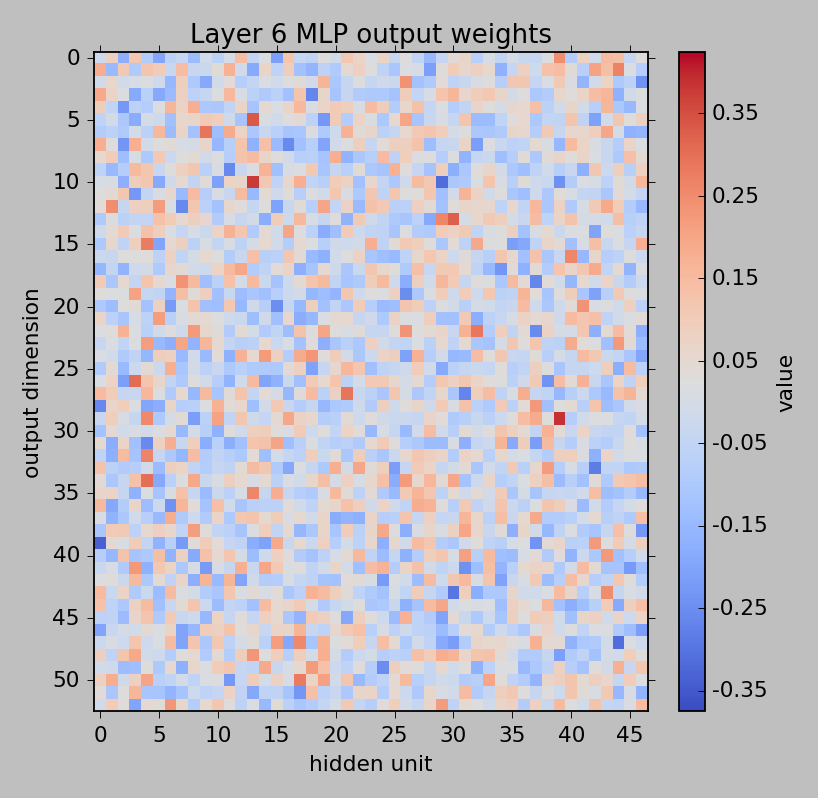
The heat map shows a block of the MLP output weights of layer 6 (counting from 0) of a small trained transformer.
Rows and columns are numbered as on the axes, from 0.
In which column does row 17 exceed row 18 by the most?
37
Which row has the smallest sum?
31
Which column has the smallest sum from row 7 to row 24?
15
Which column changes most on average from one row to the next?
13
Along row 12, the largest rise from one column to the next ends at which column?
8
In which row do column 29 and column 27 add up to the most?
48
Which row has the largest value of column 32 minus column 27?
22
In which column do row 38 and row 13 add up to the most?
30
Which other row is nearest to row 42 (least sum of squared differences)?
19
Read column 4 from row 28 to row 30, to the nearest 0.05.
-0.2 0.25 0
